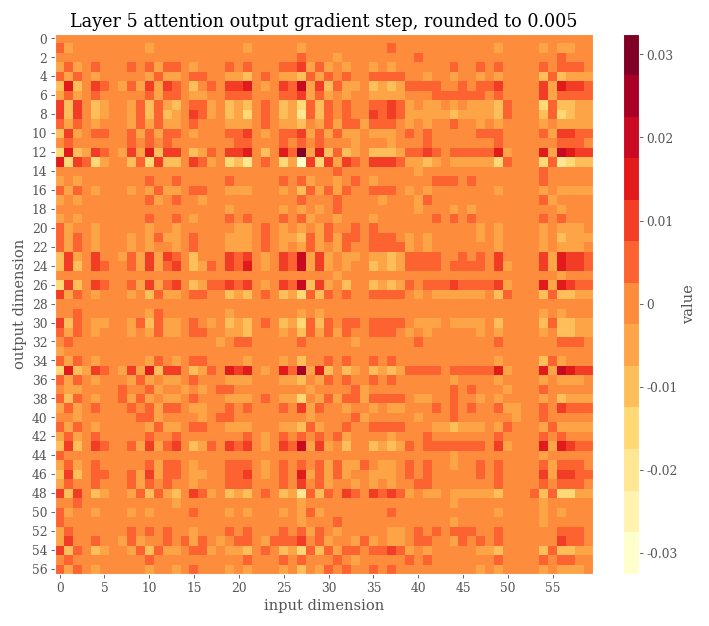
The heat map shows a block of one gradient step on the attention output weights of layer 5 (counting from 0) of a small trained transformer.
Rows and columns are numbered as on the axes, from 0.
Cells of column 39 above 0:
11
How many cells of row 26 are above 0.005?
14
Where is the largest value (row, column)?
12, 27
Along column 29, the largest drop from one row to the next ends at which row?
13
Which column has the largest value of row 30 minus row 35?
0
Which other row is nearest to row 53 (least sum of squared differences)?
47
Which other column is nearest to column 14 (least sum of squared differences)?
24
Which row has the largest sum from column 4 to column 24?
35
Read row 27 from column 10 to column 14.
-0.01 0.005 -0.005 -0.005 0
